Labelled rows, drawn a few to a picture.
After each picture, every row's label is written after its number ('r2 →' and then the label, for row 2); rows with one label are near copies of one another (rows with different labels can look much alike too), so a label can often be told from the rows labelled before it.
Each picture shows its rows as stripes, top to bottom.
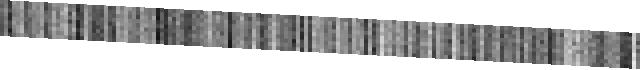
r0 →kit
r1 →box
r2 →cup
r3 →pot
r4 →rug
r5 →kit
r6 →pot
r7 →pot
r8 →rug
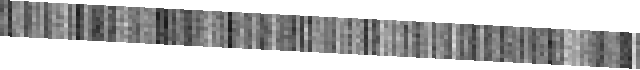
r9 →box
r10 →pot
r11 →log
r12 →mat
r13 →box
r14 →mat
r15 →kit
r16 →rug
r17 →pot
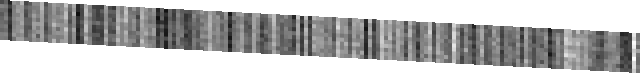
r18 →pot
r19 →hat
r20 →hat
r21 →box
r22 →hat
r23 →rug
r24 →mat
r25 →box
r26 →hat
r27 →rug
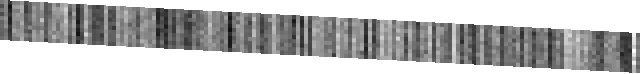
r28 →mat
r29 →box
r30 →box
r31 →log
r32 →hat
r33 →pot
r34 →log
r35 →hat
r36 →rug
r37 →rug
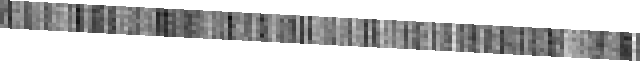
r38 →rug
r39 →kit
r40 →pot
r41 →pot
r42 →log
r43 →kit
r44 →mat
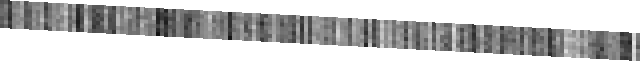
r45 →pot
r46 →kit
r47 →kit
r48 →rug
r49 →hat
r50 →mat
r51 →pot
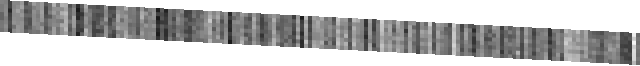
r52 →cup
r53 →rug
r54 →kit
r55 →kit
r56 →mat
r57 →kit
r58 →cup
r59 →log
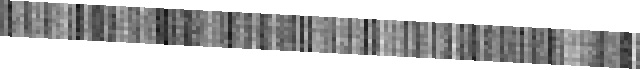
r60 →hat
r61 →hat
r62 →pot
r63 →hat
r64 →box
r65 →cup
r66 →box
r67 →rug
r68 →rug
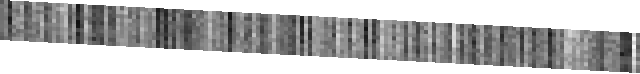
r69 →log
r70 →box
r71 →cup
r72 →kit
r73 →rug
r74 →hat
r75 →hat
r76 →hat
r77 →cup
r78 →pot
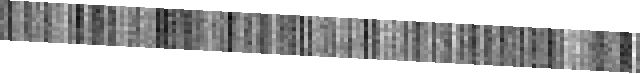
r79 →mat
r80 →hat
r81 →log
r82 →mat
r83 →rug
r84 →box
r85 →kit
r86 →box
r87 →log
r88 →pot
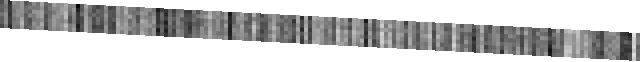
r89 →log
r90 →pot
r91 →box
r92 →rug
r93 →rug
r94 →pot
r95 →pot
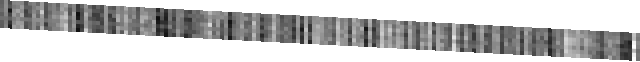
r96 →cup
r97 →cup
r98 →hat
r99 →kit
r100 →cup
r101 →kit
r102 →hat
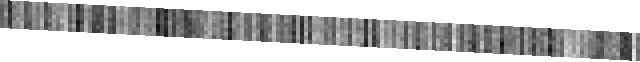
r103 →box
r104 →pot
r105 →box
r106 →log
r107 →cup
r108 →pot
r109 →mat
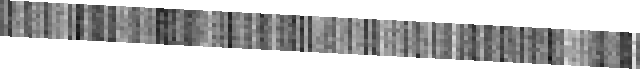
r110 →kit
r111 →box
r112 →pot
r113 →kit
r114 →cup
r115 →log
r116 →kit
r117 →pot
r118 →mat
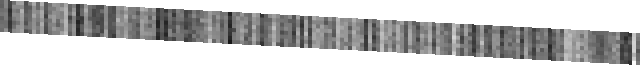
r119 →rug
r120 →mat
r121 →mat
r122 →rug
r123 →cup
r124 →pot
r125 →rug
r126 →kit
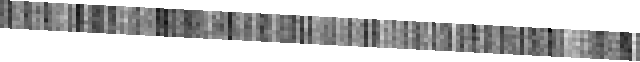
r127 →pot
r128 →mat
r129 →log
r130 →box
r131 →kit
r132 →hat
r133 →log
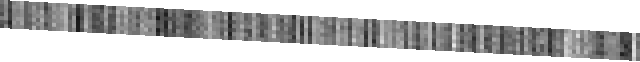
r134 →pot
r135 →box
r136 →kit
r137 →log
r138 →hat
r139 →pot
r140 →log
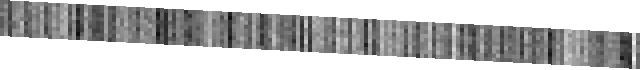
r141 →cup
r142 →cup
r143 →cup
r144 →kit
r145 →log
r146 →cup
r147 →cup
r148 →kit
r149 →log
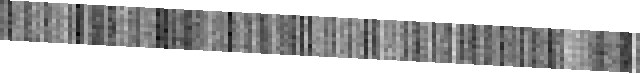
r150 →log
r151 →box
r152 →hat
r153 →rug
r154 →cup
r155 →mat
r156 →cup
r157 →log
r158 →hat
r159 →mat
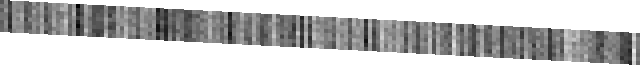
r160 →log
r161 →mat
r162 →log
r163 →pot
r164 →pot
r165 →log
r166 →hat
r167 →cup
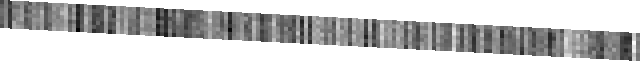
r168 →log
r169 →cup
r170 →kit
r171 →hat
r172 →rug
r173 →log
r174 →log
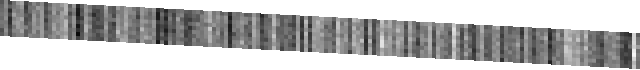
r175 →kit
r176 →cup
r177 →cup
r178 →hat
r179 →kit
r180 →hat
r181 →rug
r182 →log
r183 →cup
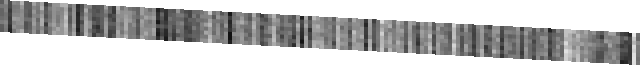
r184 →kit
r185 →mat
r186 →log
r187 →kit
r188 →hat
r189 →mat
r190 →log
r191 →pot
